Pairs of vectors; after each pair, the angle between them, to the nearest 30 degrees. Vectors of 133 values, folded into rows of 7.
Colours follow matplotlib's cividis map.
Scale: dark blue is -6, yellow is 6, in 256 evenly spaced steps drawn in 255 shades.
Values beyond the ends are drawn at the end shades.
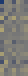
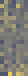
60 degrees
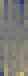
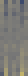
30 degrees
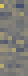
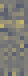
60 degrees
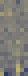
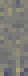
30 degrees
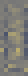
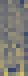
60 degrees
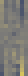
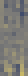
30 degrees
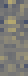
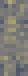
30 degrees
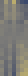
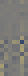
90 degrees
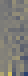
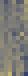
30 degrees
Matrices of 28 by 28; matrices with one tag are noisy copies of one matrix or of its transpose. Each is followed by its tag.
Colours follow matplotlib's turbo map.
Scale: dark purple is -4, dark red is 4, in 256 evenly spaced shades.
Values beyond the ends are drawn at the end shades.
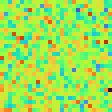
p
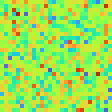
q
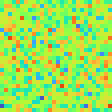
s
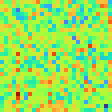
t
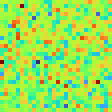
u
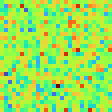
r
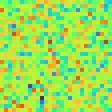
p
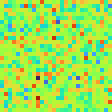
r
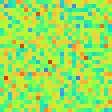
r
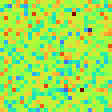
p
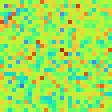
r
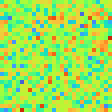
t
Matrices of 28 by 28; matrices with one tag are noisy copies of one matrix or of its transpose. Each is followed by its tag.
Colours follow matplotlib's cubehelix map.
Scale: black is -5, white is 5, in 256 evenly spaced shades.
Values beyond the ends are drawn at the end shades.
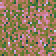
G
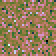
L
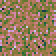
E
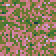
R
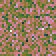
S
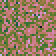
S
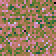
G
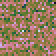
G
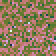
S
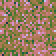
G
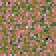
E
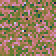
G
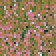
R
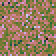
E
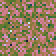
S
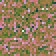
G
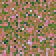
S
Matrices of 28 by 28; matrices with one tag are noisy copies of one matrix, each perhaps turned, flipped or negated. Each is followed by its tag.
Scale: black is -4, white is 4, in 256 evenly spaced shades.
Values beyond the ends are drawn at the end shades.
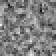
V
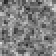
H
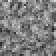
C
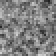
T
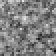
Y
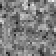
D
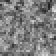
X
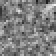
X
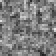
D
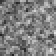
C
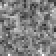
D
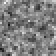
H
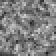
H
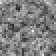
H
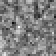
Y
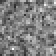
C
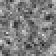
H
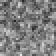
C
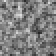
Y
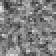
X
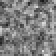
T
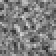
V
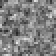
D
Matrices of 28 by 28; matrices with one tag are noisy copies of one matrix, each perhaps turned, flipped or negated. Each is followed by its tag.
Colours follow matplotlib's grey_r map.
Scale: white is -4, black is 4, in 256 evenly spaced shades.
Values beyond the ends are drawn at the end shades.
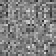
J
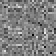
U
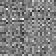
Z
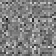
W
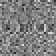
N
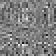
U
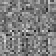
J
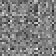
W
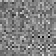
Z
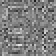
U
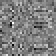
U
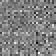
Z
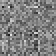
W
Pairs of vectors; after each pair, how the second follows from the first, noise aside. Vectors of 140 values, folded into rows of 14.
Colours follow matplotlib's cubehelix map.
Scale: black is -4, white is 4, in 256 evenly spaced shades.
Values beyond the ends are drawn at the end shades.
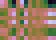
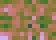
reversed, negated, shrunk.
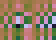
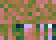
partly zeroed.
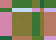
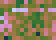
partly zeroed.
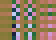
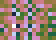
negated.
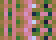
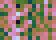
wrapped around.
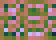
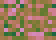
shrunk.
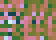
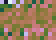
wrapped around, negated, partly zeroed.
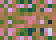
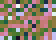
wrapped around, negated.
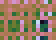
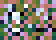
wrapped around, negated, scaled up.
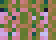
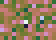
wrapped around, negated, partly zeroed.
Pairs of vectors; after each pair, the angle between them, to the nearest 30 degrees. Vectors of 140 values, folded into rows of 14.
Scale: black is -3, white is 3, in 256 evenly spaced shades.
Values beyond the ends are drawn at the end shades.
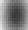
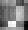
120 degrees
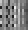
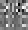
120 degrees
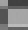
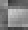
30 degrees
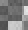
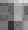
120 degrees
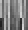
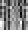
150 degrees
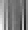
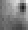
90 degrees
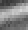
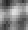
30 degrees
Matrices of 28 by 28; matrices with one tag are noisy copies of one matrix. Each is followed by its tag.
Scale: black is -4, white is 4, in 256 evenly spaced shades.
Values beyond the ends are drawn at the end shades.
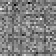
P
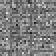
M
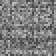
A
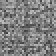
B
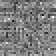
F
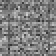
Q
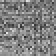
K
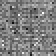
M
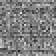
M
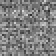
Q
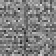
B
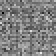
M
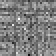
F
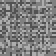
M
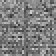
B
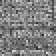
A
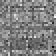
A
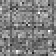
A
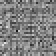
M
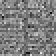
B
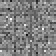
F
